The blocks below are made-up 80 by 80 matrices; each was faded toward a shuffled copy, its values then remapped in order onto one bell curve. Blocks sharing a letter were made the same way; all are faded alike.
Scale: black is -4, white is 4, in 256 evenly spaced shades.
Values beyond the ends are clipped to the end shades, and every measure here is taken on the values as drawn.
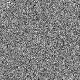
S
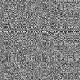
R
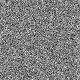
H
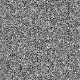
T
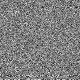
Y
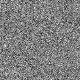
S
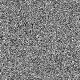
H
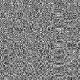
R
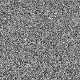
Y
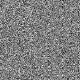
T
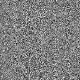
T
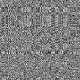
R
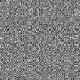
R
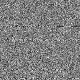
Y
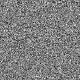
Y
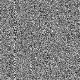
T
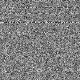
Y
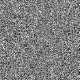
T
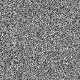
S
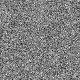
H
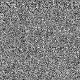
Y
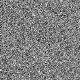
S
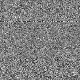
Y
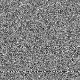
Y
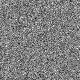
H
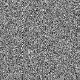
T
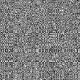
R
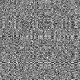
R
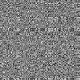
R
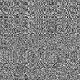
R
